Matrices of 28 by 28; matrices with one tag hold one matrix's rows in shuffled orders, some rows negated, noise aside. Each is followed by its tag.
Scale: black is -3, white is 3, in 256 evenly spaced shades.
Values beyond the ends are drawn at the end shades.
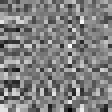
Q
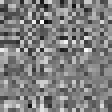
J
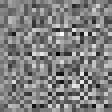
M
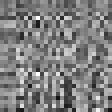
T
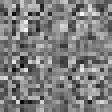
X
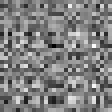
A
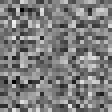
X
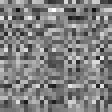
A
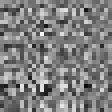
J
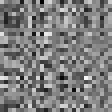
J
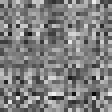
A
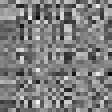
T
